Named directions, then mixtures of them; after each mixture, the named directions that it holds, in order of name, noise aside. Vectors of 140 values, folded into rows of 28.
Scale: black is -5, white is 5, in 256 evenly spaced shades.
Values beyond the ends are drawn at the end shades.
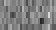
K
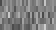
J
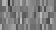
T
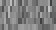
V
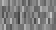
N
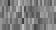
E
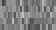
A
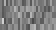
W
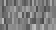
W.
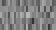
A, E, K.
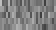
J, T.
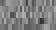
A, J, K.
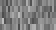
K, W.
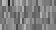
E, N, T.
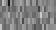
E, T.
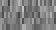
E, N.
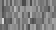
W.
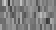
T.
